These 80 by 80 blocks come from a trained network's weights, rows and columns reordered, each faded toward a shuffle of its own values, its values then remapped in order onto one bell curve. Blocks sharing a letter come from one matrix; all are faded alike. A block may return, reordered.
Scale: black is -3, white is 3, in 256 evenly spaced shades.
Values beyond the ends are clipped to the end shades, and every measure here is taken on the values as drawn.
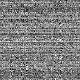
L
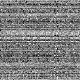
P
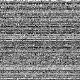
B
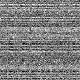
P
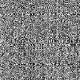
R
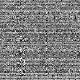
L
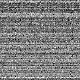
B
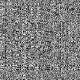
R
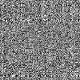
R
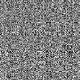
R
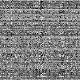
L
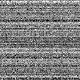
B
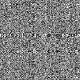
R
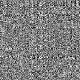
R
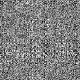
R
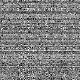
L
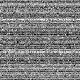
B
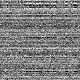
P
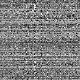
L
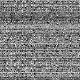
L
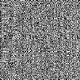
R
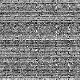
B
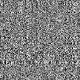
R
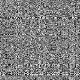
R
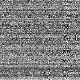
L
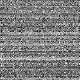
L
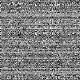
L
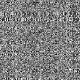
R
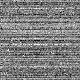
P
